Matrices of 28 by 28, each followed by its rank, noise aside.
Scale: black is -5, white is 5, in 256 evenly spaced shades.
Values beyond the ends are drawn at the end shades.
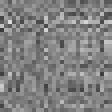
three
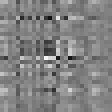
two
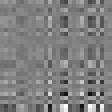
one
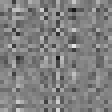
two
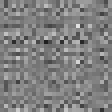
three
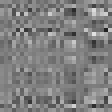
two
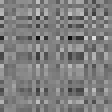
one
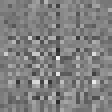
two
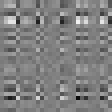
one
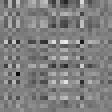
one
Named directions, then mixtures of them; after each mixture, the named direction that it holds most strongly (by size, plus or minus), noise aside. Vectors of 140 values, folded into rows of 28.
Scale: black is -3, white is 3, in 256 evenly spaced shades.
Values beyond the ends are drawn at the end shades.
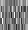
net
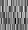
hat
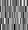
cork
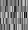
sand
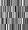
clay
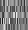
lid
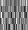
net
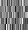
clay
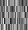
lid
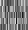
lid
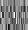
net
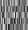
lid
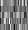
lid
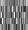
net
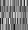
lid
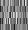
lid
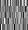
cork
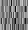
hat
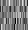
cork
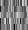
cork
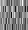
clay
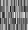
lid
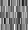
cork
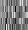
clay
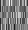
cork
